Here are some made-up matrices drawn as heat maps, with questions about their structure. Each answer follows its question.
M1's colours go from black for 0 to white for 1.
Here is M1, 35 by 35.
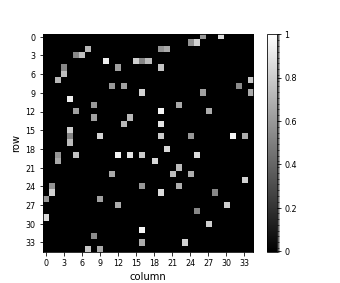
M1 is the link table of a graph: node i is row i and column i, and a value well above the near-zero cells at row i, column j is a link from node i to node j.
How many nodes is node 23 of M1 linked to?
1
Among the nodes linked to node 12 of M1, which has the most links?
node 19
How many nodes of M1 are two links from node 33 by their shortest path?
5
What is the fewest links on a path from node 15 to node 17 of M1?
2
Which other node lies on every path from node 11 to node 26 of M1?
node 9
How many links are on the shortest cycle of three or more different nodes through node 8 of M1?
8
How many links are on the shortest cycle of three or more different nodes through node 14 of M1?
8
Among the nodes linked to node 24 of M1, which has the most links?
node 16
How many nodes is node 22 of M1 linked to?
3
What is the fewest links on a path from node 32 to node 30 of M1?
7
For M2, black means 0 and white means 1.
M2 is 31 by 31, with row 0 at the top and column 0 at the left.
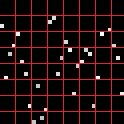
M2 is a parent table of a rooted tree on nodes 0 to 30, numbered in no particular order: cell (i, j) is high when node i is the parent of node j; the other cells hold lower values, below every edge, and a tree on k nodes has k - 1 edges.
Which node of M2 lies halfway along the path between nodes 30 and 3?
7
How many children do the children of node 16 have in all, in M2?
2
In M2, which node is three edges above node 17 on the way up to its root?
15
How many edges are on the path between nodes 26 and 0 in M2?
4
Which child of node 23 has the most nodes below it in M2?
18
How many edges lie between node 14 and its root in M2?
3
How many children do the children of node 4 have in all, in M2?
2
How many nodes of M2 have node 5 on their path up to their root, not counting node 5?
4
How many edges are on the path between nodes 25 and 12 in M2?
8
